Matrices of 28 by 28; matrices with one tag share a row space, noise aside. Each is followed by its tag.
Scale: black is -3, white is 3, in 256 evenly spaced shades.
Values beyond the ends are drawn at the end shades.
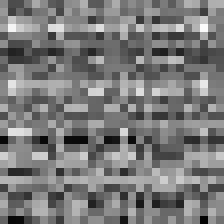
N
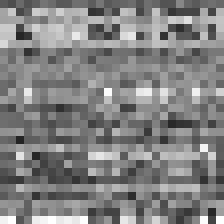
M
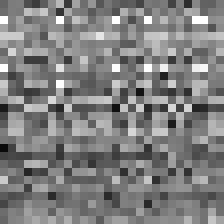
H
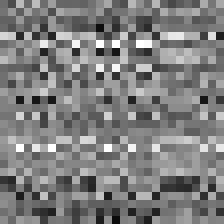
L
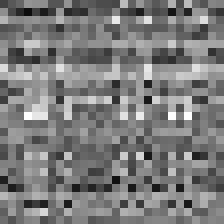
H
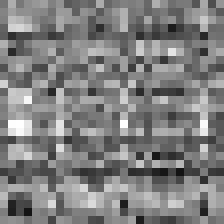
N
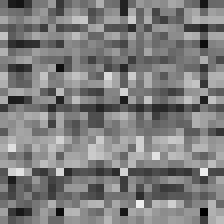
N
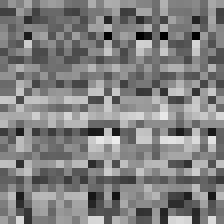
M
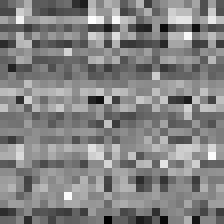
M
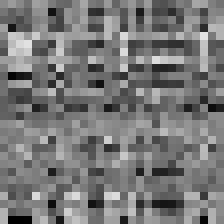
N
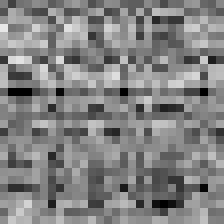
N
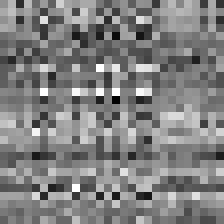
L
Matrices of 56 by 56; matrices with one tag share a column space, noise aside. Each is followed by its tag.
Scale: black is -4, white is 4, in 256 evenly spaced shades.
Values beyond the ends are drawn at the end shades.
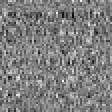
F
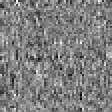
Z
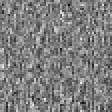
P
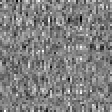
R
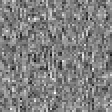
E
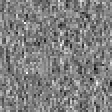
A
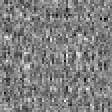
E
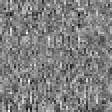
P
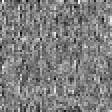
R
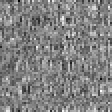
R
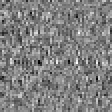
F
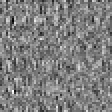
R
